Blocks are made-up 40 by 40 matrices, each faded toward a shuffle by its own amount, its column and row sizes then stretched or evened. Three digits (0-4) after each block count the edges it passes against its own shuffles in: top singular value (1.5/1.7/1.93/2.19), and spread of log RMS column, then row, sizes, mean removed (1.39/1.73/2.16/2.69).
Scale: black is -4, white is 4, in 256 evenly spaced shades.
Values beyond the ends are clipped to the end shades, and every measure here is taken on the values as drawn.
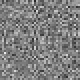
3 1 1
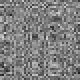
3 1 1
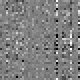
2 4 1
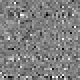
3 0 3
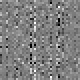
1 4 0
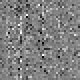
1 2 0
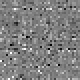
2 0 2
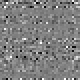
2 1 4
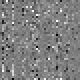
0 3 1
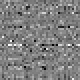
3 0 3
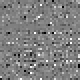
2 1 3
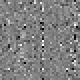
0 2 1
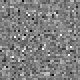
0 0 2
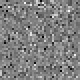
1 0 0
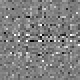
3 1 3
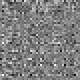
2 1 3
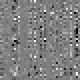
3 4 1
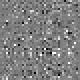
3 2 1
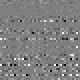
0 0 4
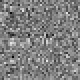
2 1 0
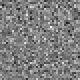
2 0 0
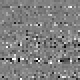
0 1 4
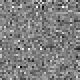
0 1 2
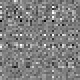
3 2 3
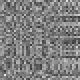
3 2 0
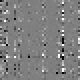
3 4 2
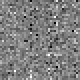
0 2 0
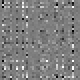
3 4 2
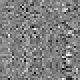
2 3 1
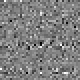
2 1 2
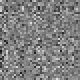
3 3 1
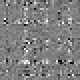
2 3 3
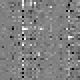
3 3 2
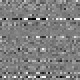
4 0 4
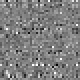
3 1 3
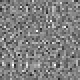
2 0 1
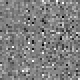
0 3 0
